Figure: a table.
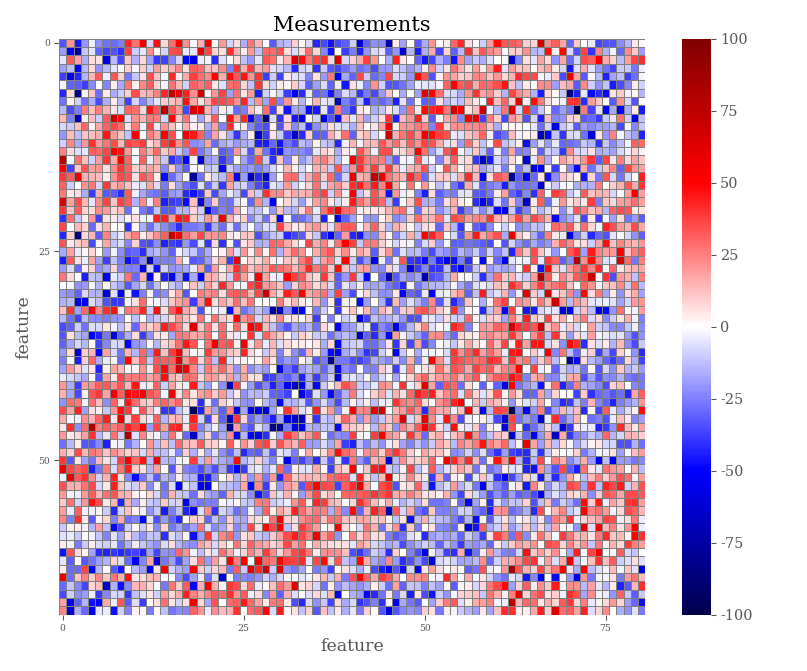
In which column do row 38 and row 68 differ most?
70
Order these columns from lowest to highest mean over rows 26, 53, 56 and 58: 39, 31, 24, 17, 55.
17, 55, 24, 31, 39
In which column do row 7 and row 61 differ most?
38
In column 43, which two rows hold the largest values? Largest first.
16, 44
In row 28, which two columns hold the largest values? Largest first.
66, 73
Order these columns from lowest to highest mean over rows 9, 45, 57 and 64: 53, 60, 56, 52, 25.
60, 52, 25, 56, 53
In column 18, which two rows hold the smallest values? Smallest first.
44, 16
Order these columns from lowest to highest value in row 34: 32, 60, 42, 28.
32, 42, 28, 60
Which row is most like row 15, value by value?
64
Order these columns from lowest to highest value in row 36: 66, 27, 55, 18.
55, 27, 18, 66
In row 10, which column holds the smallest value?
68
